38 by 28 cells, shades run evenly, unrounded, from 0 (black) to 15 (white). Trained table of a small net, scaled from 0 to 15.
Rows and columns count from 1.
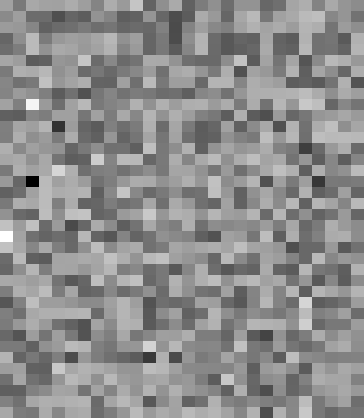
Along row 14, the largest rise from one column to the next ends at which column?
12
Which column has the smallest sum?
8
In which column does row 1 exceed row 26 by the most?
6
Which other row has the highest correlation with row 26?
15
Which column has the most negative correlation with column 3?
19
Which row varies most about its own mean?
17
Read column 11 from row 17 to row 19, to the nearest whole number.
10 8 7
